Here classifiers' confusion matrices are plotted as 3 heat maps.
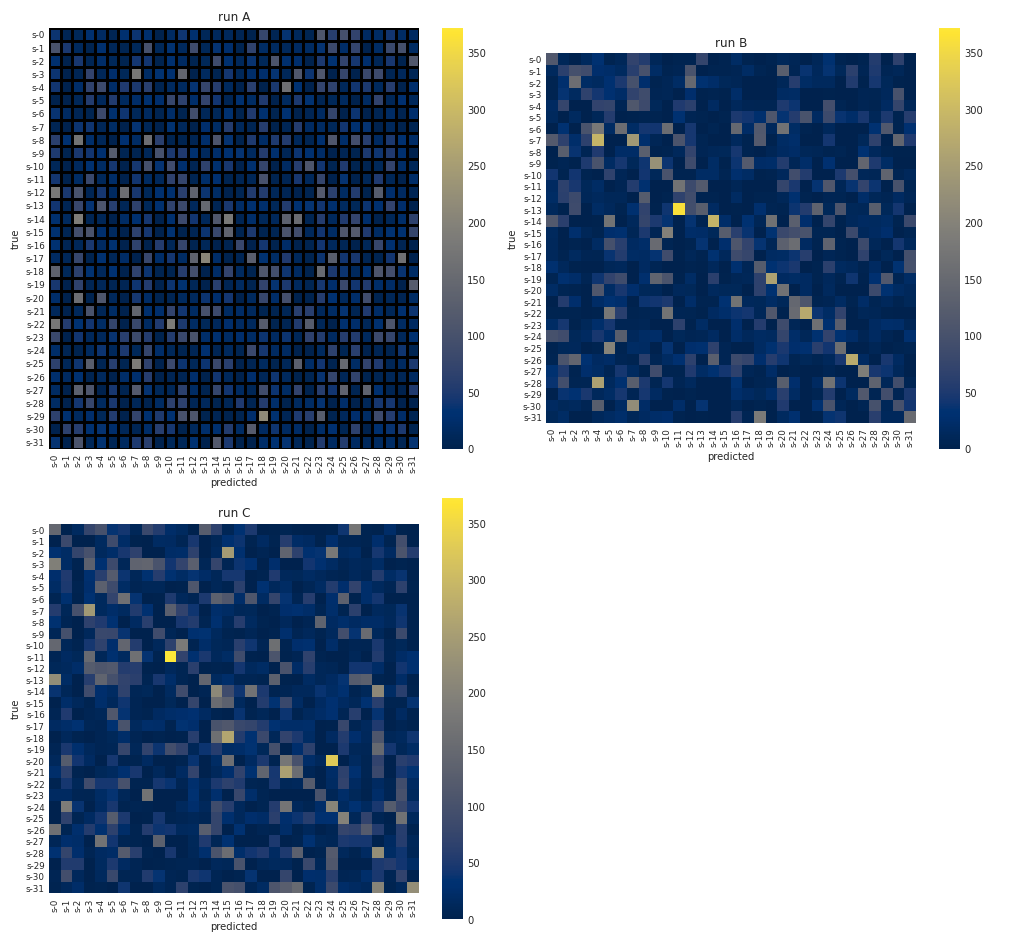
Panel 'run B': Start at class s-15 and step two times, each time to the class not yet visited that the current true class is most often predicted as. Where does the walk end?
s-29
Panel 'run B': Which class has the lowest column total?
s-15
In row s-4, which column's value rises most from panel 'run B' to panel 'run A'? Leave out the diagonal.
s-20
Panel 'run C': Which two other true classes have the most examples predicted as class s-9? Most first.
s-27, s-3
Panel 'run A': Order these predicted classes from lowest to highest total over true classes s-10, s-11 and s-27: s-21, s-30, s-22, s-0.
s-30, s-0, s-22, s-21
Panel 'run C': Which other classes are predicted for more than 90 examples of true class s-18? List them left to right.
s-14, s-15, s-28
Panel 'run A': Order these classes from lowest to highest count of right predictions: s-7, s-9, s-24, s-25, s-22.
s-7, s-24, s-9, s-22, s-25
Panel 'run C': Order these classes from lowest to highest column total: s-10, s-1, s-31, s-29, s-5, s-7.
s-29, s-31, s-7, s-10, s-1, s-5
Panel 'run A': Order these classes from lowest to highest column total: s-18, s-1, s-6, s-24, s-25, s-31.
s-1, s-6, s-31, s-24, s-25, s-18
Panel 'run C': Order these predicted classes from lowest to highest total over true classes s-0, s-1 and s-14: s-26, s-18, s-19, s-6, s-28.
s-19, s-18, s-6, s-26, s-28
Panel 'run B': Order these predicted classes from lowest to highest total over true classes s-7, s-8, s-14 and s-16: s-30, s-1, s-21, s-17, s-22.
s-22, s-17, s-30, s-1, s-21
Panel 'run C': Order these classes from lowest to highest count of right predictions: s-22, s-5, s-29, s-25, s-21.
s-29, s-5, s-22, s-21, s-25
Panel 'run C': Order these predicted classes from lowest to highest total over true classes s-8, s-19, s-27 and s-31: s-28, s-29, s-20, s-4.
s-29, s-20, s-4, s-28
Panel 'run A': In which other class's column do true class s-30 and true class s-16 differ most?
s-17
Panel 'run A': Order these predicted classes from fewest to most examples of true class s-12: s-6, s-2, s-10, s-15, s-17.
s-15, s-10, s-17, s-2, s-6
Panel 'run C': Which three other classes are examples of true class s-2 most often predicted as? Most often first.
s-15, s-24, s-20
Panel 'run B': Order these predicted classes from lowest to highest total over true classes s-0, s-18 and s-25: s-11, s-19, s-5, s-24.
s-11, s-19, s-24, s-5
